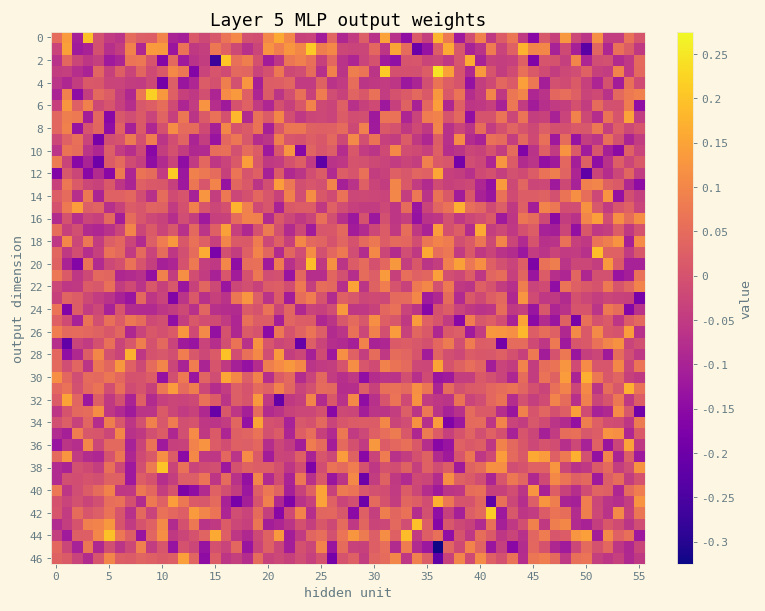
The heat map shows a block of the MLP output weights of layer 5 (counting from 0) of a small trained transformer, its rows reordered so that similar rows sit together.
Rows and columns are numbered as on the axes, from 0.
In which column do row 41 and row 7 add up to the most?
36
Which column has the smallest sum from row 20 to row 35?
15
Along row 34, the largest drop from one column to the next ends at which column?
37
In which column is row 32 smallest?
21
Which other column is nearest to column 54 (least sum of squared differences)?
43
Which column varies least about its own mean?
8
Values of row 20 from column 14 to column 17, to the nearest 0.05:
-0.05 -0.05 0.1 -0.15
